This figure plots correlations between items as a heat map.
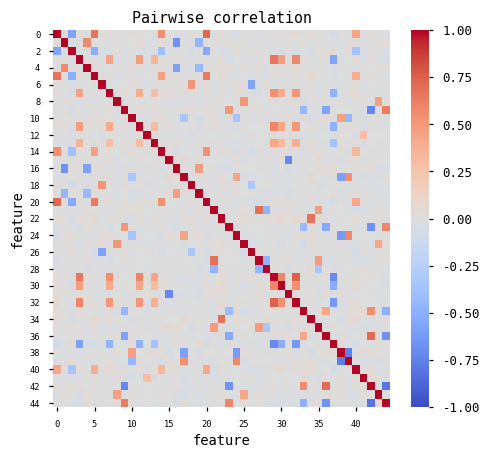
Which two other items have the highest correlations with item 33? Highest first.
42, 36
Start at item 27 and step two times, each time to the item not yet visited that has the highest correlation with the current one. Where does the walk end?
35
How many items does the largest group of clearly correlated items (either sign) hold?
8
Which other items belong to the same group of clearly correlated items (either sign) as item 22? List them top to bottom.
34
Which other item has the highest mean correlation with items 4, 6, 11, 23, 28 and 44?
9
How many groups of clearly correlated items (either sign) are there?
11
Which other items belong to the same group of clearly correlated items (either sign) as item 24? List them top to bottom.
10, 17, 38, 39
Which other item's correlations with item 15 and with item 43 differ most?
31
